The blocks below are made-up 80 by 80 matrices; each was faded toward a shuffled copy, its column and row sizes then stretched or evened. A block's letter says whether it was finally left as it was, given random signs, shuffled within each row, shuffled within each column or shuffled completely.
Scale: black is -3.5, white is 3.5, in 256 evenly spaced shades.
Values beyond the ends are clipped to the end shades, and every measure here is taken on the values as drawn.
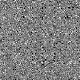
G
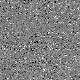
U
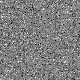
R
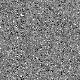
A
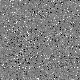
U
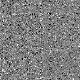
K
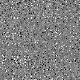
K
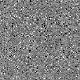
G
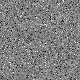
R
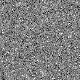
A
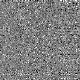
G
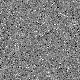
R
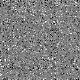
K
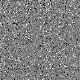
K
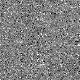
K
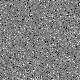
R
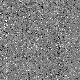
A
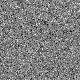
R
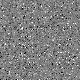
U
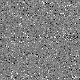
K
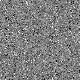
A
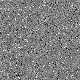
R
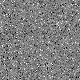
R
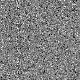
A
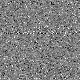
U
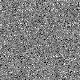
U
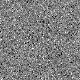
A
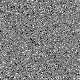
U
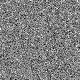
R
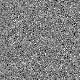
A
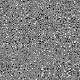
G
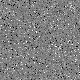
R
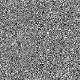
G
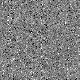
A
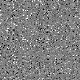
G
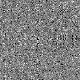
G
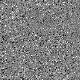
K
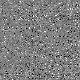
K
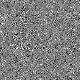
K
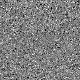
U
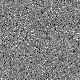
R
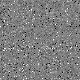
K
